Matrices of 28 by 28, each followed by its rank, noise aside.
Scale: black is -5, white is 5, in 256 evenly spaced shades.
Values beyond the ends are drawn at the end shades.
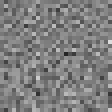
five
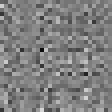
four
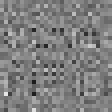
four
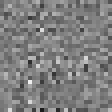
six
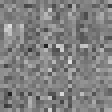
five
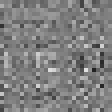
four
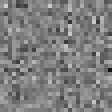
six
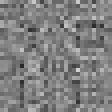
three
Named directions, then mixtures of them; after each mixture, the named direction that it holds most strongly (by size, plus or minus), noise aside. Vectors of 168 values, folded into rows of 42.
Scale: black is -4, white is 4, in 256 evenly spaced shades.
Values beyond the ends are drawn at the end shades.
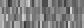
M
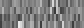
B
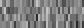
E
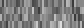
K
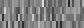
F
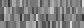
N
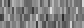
N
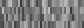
M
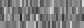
N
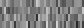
E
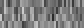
F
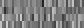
F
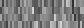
K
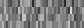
M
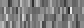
M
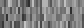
M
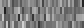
F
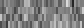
K
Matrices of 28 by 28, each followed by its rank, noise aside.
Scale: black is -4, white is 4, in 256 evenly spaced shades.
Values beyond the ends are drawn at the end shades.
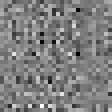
five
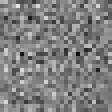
eight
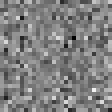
five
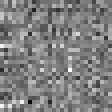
seven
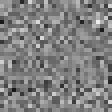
six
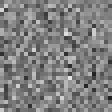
eight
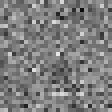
seven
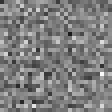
eight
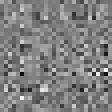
five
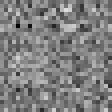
six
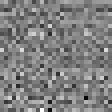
five
